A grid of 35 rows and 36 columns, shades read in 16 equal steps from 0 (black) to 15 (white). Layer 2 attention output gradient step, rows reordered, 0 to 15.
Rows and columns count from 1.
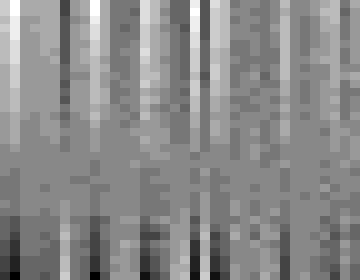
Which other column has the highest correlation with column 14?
35
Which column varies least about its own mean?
30
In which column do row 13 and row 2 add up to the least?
7
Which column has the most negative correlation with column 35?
33
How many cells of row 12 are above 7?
26
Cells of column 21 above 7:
16
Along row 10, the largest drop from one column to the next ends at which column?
21
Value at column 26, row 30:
6
